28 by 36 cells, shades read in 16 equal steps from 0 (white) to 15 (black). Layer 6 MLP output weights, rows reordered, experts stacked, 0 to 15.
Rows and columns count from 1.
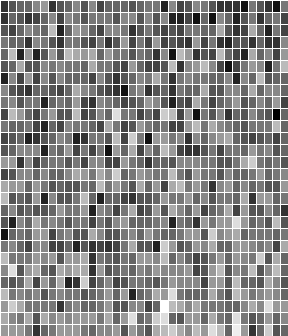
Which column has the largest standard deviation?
22
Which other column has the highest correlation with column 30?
27
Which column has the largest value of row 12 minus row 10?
10
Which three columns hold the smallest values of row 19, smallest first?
30, 35, 5
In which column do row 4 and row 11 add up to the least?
25
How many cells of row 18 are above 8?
19
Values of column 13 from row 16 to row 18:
4 13 7
